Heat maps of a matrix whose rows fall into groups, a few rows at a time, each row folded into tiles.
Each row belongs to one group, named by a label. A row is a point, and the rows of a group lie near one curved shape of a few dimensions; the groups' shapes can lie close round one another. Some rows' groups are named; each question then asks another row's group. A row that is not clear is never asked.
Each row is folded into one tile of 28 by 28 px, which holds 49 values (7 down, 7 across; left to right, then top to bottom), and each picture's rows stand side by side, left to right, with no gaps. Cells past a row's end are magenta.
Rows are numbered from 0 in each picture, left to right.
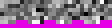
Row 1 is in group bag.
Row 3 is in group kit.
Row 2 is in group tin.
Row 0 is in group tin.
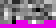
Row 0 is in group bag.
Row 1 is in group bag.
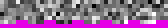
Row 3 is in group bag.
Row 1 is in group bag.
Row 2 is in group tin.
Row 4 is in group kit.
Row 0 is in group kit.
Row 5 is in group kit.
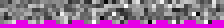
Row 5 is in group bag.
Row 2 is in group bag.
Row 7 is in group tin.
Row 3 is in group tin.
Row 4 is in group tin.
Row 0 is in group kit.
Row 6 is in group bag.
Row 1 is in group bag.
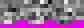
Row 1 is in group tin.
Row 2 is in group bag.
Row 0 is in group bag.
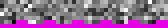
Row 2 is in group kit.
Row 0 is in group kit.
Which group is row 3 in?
tin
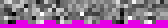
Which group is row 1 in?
kit
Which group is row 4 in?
tin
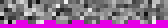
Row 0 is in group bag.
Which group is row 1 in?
kit
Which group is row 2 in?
tin
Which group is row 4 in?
tin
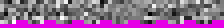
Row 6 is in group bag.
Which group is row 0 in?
kit
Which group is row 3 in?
tin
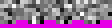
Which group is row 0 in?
tin
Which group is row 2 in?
bag
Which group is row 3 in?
bag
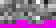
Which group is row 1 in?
tin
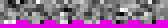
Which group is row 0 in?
kit
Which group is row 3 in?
kit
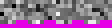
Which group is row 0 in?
tin
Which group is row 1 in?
bag
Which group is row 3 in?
bag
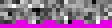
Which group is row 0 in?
tin
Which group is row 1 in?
tin
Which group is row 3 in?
kit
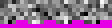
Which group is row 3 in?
tin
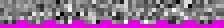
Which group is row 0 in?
tin
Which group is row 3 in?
bag
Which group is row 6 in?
tin
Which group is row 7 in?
bag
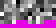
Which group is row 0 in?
tin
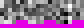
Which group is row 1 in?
tin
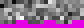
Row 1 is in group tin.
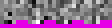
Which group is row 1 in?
tin
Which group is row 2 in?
tin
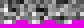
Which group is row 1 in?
bag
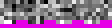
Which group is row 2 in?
bag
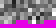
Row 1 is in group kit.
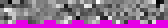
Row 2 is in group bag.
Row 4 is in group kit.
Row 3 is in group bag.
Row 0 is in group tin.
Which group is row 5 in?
tin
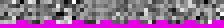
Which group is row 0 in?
tin
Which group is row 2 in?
kit
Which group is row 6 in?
bag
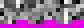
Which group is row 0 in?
tin
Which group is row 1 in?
bag
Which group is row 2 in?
tin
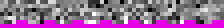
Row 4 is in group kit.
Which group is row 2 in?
kit
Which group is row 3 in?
kit
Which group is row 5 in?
bag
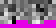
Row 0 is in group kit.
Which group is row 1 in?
bag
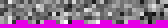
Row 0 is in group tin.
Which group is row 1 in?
bag
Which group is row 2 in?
kit
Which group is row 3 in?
kit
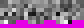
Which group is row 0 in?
kit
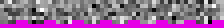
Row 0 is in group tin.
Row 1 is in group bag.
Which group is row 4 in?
bag
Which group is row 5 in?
bag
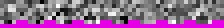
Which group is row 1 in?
bag
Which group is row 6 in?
tin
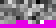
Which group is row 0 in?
tin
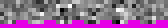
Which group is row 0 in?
tin
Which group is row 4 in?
tin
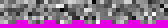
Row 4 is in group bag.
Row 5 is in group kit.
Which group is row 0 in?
tin
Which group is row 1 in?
kit
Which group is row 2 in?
bag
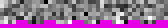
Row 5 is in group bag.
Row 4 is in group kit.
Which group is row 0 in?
tin
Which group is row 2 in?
kit
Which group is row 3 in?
tin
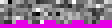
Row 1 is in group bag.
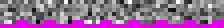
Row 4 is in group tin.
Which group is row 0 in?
bag
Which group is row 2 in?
bag
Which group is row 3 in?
kit
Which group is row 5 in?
tin
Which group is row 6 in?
tin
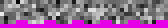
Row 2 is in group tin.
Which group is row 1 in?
bag
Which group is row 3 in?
tin
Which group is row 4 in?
kit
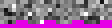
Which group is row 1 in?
tin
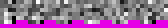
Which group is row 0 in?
bag
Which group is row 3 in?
bag
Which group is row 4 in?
kit
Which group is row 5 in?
kit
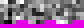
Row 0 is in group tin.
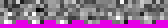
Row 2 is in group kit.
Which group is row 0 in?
kit
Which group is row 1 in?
bag
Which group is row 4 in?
bag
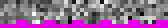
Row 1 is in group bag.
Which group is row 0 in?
tin
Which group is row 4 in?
kit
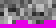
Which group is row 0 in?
bag
